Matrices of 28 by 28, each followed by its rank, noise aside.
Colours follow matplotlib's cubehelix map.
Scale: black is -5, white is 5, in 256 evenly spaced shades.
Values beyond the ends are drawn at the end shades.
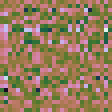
three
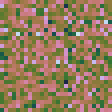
seven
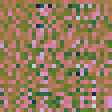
four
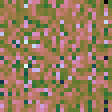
five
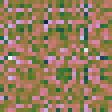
four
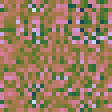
four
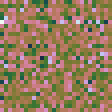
five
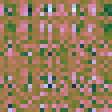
three
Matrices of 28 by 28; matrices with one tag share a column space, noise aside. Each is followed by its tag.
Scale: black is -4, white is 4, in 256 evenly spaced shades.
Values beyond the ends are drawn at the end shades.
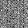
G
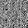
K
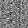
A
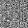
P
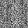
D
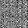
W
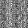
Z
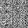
D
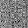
W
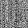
P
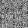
Z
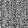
K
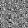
Z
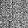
W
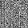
G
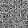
W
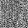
P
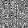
G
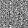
K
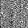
W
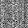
P
